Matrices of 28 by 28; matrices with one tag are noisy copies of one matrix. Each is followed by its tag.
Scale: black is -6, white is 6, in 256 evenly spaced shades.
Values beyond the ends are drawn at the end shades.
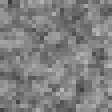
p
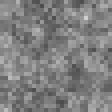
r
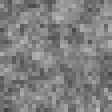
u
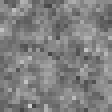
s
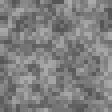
s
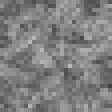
u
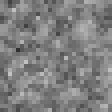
s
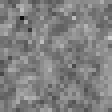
s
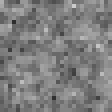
s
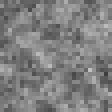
u
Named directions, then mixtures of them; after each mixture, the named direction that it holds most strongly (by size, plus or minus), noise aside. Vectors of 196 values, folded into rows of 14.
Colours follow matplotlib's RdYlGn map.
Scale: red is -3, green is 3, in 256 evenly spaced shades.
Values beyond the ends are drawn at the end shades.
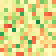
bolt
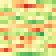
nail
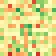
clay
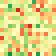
clay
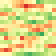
nail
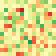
bolt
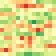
nail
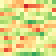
nail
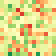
clay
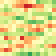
nail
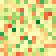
bolt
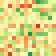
clay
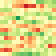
nail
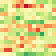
nail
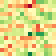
nail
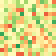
bolt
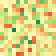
bolt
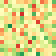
bolt
